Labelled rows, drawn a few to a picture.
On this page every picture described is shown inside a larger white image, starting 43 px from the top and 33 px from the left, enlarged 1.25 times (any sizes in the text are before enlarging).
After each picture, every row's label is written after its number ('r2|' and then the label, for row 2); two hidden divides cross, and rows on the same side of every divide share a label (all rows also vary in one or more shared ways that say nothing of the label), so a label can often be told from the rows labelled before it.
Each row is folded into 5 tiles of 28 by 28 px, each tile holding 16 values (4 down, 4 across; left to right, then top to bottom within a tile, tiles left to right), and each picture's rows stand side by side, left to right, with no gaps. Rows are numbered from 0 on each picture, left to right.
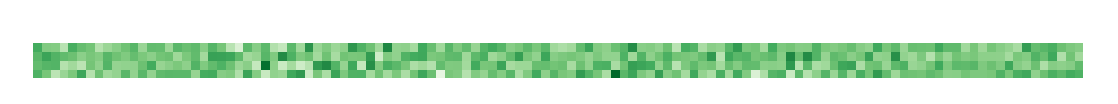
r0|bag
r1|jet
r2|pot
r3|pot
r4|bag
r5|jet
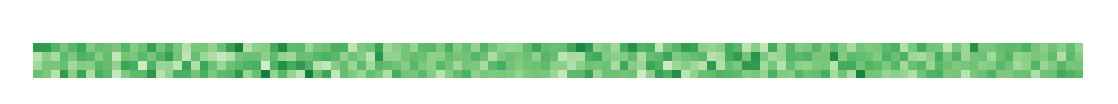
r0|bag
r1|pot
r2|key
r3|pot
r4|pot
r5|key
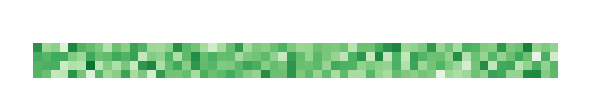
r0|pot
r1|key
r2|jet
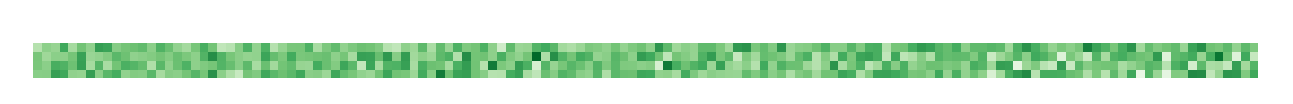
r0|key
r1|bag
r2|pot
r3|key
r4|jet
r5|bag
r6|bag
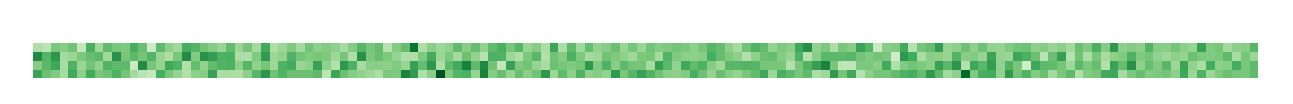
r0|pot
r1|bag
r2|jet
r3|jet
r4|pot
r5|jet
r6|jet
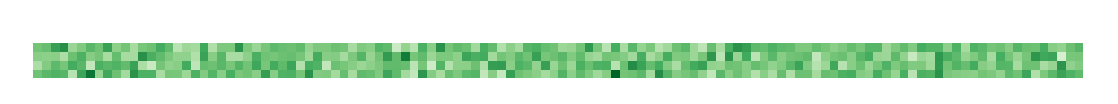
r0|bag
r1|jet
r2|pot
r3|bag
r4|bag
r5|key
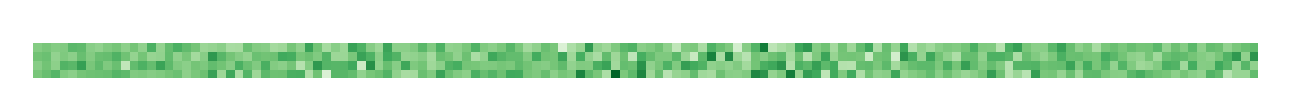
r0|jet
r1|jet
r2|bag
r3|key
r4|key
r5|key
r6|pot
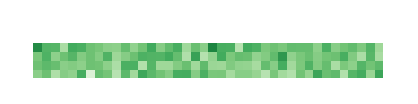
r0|bag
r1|bag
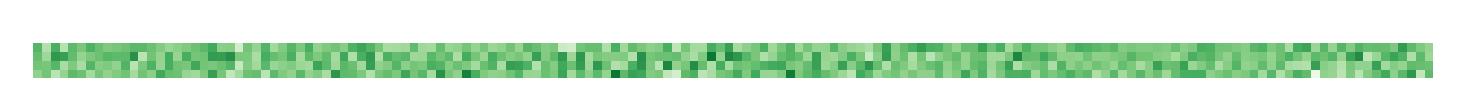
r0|pot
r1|bag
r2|jet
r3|pot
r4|jet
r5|bag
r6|bag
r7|pot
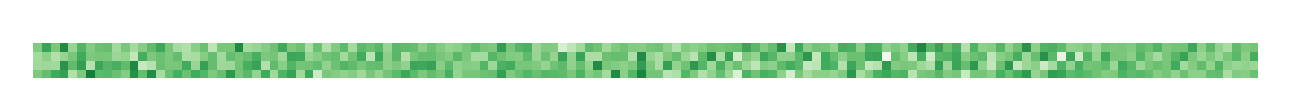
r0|jet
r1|key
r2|jet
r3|key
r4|key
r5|jet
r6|pot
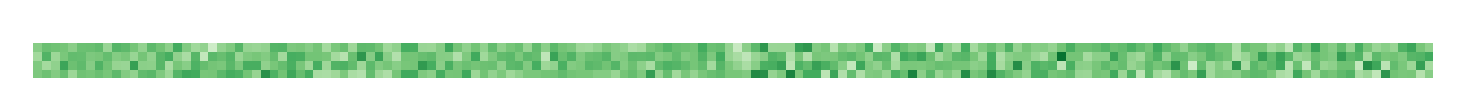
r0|jet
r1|key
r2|key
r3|jet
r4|key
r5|jet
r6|pot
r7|pot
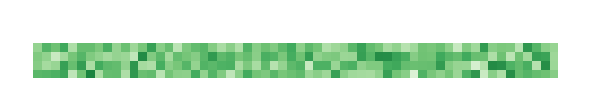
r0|jet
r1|pot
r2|jet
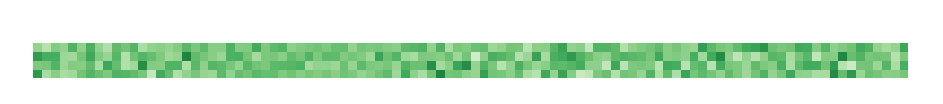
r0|bag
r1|pot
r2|bag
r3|bag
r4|bag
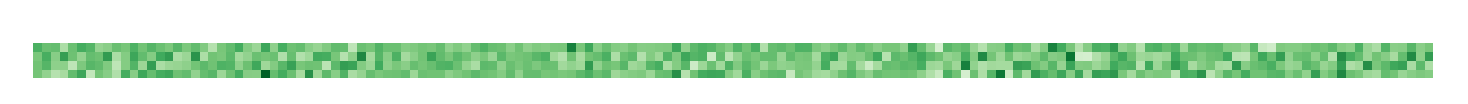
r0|bag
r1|bag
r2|jet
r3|jet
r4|pot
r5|jet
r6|key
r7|key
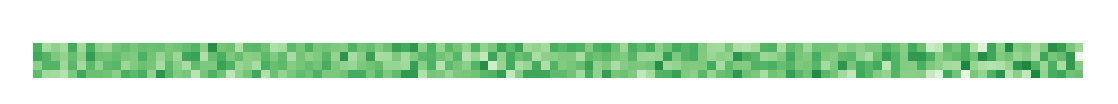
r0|bag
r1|bag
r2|jet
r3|bag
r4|jet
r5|jet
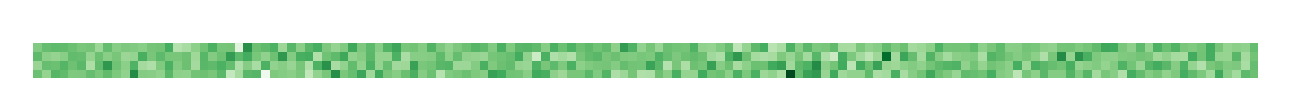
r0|bag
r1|pot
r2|jet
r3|pot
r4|jet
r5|key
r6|bag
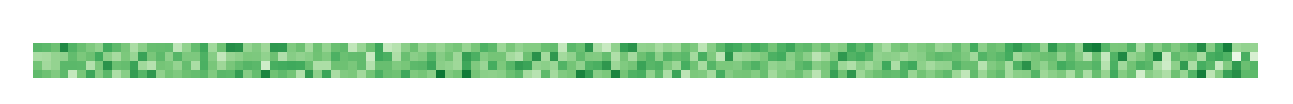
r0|bag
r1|pot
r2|key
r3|key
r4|bag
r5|key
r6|jet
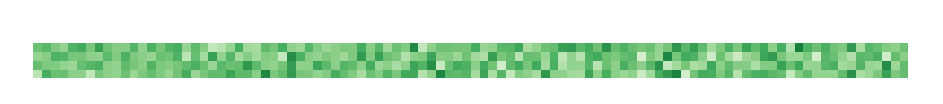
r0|key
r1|key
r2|jet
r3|bag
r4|key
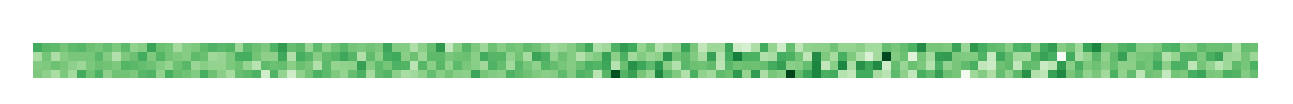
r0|bag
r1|pot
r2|bag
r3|bag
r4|jet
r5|key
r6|bag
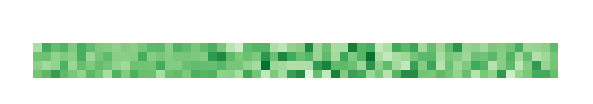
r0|jet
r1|jet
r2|key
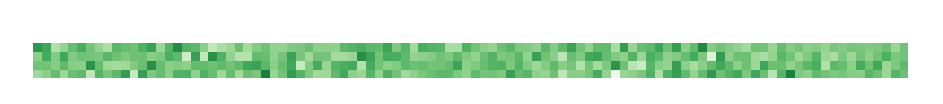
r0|jet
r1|jet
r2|bag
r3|key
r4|jet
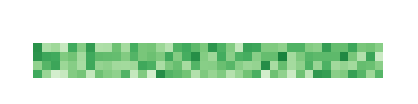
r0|bag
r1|bag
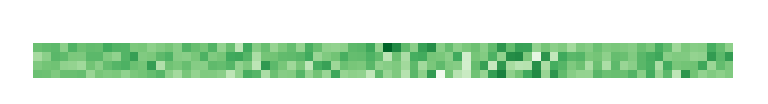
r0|pot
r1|pot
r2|bag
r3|pot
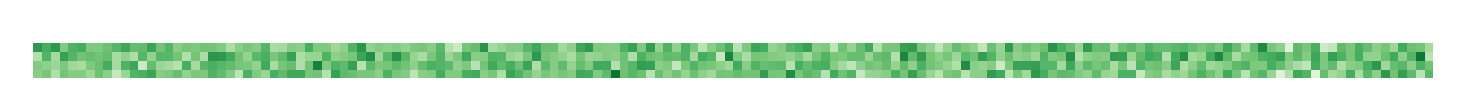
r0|bag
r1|jet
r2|jet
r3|pot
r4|pot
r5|jet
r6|pot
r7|bag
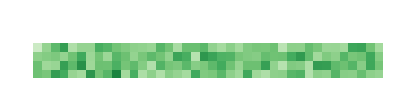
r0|key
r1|key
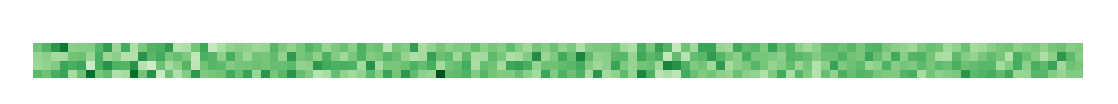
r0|bag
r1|key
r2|jet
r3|key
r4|bag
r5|jet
